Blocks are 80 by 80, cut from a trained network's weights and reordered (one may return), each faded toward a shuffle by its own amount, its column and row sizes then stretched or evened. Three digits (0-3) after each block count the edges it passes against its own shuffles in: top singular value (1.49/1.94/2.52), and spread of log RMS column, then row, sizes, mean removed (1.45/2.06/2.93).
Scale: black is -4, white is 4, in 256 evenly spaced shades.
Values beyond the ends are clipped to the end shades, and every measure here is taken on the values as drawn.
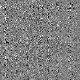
0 3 1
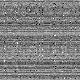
3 1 0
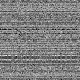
3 0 2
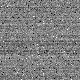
1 0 0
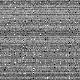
3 1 0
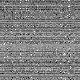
3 1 1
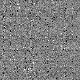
0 2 0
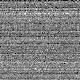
3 0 2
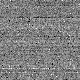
1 0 1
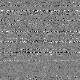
0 0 3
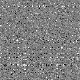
1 0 2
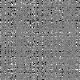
1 3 2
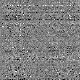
1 2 2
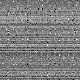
3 0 2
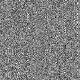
1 2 0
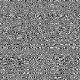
2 0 3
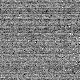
2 1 0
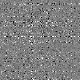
1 2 2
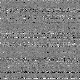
1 1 3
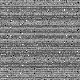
3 0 0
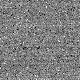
0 0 0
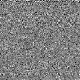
1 0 2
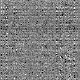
2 3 0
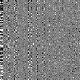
3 3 0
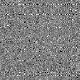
2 1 2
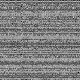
3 0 1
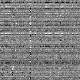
3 2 2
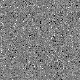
0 2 1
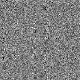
1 2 1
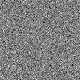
1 0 0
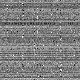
3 1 1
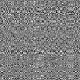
3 0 3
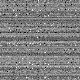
3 0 2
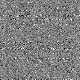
0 0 2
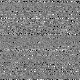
0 0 3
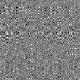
3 1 2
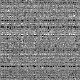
3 2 2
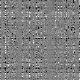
2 3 1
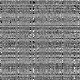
3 3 0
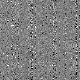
0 3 0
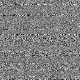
0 0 3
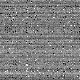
2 1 1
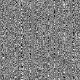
0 3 0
